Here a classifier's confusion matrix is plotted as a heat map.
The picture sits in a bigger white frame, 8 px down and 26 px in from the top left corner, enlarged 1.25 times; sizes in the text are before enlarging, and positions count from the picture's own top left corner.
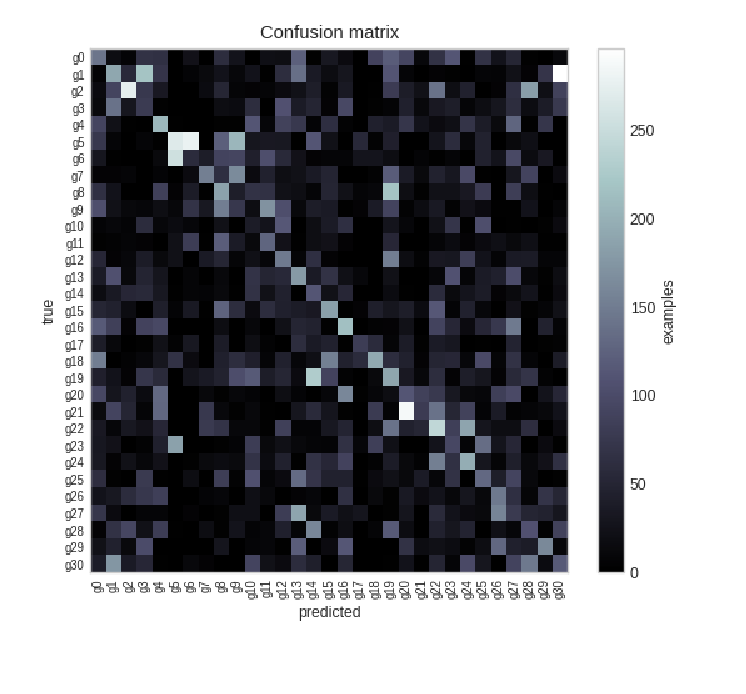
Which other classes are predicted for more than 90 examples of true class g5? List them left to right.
g6, g8, g9, g14
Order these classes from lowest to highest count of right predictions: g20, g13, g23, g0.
g23, g20, g0, g13
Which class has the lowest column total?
g17
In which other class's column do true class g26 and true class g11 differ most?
g8
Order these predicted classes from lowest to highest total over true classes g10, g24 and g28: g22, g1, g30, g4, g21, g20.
g21, g20, g1, g4, g30, g22
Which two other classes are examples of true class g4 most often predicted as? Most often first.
g27, g10
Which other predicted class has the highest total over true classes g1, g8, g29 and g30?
g3
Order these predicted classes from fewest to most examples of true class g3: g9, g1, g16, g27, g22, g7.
g7, g9, g22, g27, g16, g1
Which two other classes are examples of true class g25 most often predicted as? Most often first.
g13, g10
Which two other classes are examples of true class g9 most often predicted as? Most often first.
g11, g8
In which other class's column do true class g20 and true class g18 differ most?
g15
